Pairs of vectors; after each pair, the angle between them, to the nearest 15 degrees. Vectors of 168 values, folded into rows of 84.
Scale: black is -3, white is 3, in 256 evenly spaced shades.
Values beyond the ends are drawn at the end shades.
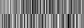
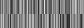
90 degrees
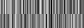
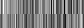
60 degrees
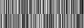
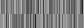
60 degrees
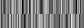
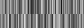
135 degrees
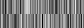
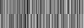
120 degrees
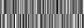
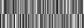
15 degrees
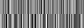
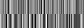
15 degrees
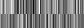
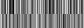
105 degrees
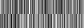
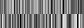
105 degrees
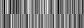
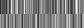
90 degrees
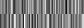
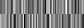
165 degrees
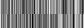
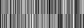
165 degrees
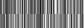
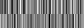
105 degrees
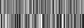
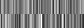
15 degrees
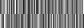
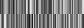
60 degrees
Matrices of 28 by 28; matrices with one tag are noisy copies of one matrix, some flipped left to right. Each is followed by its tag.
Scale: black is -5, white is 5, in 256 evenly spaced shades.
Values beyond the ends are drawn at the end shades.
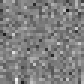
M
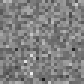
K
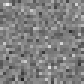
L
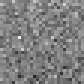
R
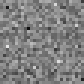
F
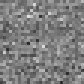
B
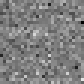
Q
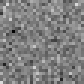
L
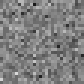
Q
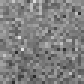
R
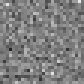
K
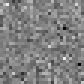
L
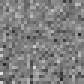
L
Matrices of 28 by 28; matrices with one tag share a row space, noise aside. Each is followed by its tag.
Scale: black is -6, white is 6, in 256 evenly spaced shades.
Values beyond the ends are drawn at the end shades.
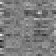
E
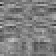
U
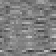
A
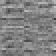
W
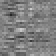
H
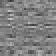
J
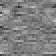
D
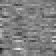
D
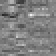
H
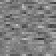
A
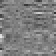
E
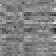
W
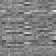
W
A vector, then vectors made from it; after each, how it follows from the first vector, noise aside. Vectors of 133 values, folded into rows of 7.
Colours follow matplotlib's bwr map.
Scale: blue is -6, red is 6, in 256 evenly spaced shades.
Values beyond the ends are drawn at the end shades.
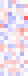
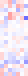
negated, partly zeroed.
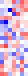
wrapped around, negated, scaled up.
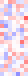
sign-scrambled.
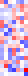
wrapped around, scaled up.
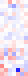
wrapped around, negated, partly zeroed.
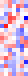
negated, scaled up.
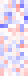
sign-scrambled.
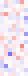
wrapped around, negated, partly zeroed.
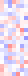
sign-scrambled.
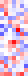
wrapped around, scaled up.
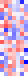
wrapped around, negated, scaled up.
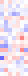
reversed, negated, partly zeroed.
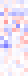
reversed, negated, partly zeroed.
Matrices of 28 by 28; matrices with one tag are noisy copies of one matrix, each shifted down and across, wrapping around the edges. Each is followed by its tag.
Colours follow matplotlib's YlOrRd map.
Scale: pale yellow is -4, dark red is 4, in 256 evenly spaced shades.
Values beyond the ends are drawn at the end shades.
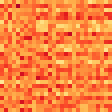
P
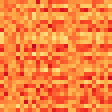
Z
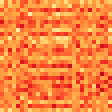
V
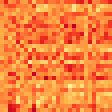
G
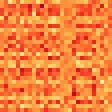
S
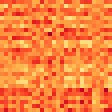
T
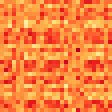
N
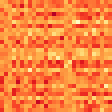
Z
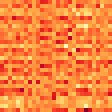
P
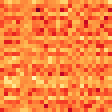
Z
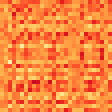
S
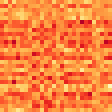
T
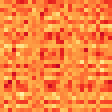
S
